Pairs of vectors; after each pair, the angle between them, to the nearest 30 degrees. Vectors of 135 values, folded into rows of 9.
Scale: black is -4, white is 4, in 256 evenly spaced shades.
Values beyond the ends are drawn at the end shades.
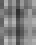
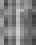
150 degrees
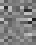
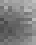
120 degrees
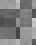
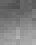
90 degrees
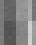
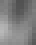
120 degrees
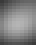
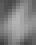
30 degrees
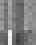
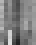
30 degrees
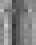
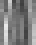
60 degrees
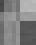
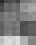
60 degrees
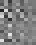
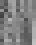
120 degrees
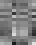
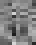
150 degrees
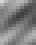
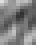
30 degrees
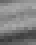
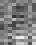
120 degrees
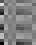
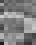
60 degrees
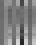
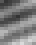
90 degrees
